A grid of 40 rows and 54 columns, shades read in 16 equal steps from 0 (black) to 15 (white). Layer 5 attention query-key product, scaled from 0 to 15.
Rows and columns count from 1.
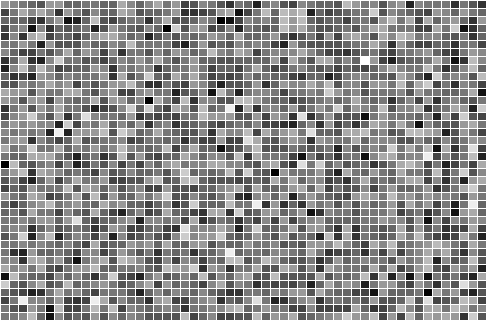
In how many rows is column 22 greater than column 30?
19
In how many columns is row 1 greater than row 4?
27
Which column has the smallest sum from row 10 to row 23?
38
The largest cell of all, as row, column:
8, 41
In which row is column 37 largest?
12
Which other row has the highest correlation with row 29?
30
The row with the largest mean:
17
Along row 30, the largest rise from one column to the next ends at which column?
37
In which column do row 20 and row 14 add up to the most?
43
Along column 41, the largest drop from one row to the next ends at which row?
9
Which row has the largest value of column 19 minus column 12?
25
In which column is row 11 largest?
48
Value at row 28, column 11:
4
